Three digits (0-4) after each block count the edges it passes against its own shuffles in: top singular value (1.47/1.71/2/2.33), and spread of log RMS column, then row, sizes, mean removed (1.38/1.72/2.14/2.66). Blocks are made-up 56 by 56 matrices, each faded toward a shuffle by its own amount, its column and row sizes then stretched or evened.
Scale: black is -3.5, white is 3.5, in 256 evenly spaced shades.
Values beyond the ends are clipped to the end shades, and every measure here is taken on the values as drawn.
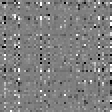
4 4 3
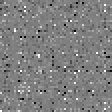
0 2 2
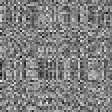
4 3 1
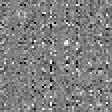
1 4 2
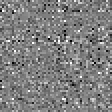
1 3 3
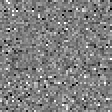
0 1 2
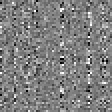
3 4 1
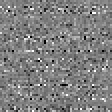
2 2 4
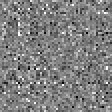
3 1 2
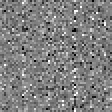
2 3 0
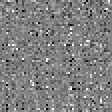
0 3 3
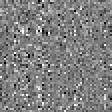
2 3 1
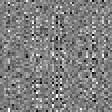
4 4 0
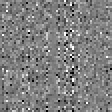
1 4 1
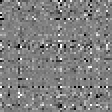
2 3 4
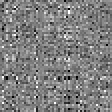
4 3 2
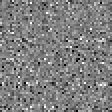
1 1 2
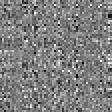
2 3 0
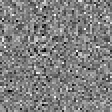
2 1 0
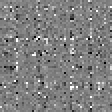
2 3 3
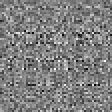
3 0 4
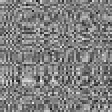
4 0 3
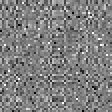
4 1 0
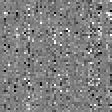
0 4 2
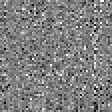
2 2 1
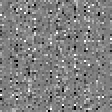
0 4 0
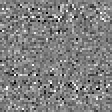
1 0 3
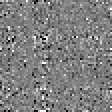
0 3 2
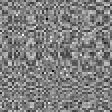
4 0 3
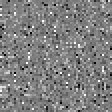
0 2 1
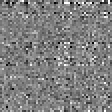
2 1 4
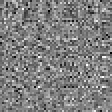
3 1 2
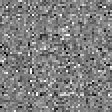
2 1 2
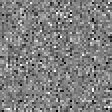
1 2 1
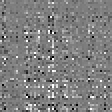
1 4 4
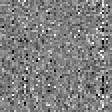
2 3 0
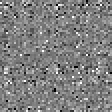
2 1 3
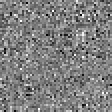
1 2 2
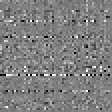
2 2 4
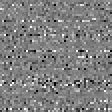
2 0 4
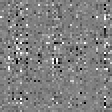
1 4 3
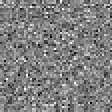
2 0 0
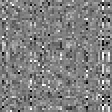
4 4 1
